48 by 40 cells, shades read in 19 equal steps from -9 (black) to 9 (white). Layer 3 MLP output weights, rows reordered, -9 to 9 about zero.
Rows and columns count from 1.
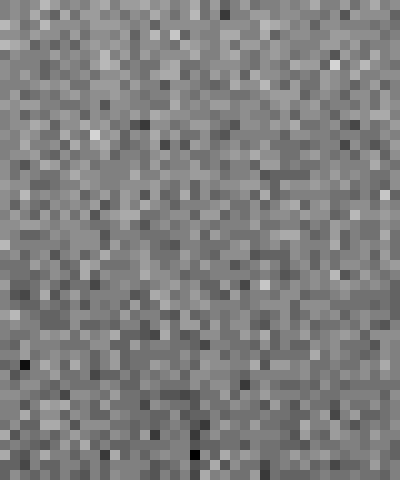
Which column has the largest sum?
1
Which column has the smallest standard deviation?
33
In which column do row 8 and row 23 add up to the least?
15
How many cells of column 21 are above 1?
7
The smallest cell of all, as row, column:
46, 20
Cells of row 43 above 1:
6
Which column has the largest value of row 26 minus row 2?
23
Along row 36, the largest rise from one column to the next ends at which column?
32
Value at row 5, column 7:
0
